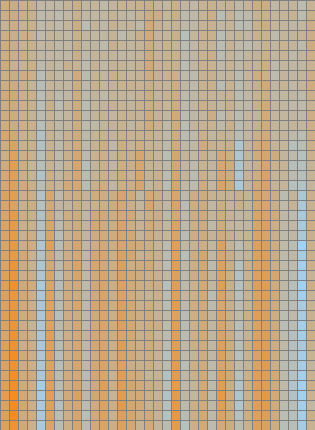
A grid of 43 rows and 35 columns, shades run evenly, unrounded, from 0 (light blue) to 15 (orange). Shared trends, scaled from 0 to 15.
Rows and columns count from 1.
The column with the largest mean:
2
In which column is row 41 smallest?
34
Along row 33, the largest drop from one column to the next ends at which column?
21
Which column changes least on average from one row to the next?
32
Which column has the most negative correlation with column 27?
16
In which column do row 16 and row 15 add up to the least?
27
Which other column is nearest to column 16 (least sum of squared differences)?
26
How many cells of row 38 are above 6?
25
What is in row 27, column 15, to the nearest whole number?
8
